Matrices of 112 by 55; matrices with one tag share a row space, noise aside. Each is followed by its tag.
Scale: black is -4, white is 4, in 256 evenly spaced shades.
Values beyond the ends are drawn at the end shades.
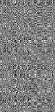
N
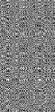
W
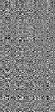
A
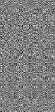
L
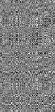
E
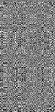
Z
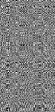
W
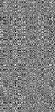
Z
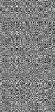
E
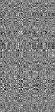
L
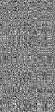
N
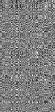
E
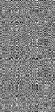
E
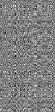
N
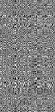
N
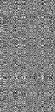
Z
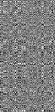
Z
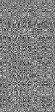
N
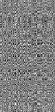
N
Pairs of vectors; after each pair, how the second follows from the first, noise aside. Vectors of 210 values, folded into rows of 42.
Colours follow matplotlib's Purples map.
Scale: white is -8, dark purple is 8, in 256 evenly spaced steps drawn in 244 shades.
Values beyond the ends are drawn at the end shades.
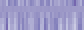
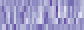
wrapped around, scaled up.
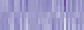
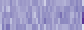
wrapped around, negated.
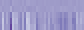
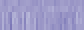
shrunk.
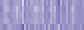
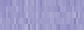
wrapped around, negated, shrunk.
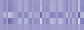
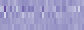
reversed, negated, partly zeroed.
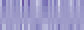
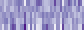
reversed, negated, scaled up.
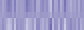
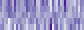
scaled up.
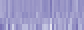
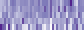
scaled up.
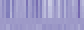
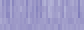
shrunk.
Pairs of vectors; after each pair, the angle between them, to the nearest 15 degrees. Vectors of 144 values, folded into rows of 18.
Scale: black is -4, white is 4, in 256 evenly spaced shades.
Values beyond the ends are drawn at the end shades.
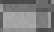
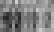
135 degrees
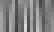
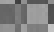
90 degrees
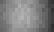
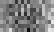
120 degrees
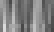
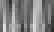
15 degrees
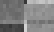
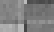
165 degrees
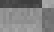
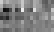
120 degrees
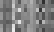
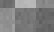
75 degrees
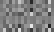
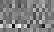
105 degrees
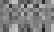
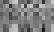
15 degrees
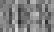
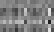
120 degrees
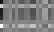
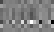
75 degrees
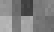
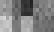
15 degrees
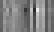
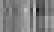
165 degrees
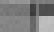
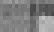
15 degrees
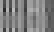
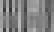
30 degrees
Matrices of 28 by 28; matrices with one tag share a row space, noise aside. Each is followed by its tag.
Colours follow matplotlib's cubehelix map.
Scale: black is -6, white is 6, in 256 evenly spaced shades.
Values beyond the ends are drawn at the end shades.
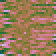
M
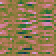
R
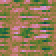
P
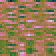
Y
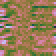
M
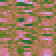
R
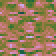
Y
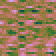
Y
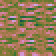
Y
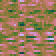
Y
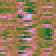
R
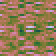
Y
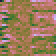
M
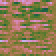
P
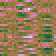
R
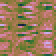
R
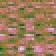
Y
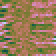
M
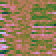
M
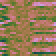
M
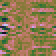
M
